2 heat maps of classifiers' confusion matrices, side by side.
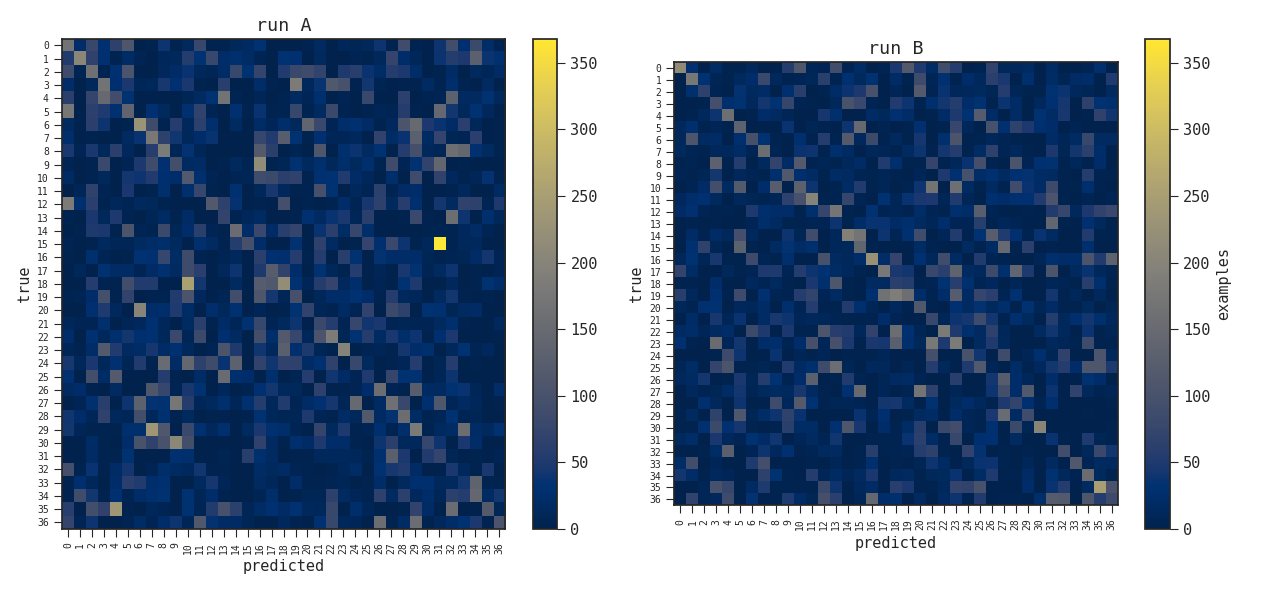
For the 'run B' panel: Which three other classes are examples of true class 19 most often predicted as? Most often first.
18, 17, 23
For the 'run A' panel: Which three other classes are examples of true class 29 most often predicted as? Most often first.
7, 33, 8
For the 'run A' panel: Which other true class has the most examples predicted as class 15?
31
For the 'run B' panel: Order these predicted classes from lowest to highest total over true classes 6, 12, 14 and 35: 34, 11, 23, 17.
17, 11, 34, 23
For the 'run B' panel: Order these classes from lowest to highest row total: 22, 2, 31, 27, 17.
31, 2, 27, 22, 17
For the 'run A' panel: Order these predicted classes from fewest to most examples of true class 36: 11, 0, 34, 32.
32, 34, 0, 11
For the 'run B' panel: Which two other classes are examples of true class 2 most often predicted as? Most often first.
20, 16
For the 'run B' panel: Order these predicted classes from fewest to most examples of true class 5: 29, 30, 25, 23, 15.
25, 30, 29, 23, 15
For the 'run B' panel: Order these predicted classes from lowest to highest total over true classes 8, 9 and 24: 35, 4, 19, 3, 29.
19, 29, 4, 35, 3
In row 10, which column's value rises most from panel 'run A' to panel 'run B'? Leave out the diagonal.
21
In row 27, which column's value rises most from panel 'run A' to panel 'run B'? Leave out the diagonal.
20
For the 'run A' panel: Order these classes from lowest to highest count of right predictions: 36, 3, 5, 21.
21, 36, 5, 3
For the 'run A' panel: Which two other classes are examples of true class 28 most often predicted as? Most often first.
25, 6
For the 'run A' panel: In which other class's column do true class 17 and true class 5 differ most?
0
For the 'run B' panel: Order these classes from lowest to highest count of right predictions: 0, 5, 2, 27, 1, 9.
2, 27, 9, 5, 1, 0
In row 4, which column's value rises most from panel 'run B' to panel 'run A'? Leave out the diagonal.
13
